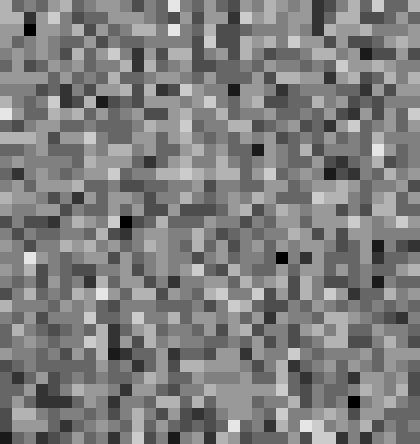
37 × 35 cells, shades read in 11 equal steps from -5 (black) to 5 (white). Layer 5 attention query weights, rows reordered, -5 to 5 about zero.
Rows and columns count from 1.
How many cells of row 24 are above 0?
10
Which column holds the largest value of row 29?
8
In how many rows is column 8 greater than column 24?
14
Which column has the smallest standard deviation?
34
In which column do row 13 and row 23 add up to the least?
22
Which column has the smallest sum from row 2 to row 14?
20
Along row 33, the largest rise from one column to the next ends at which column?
12
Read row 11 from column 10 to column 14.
-1 -1 0 2 1
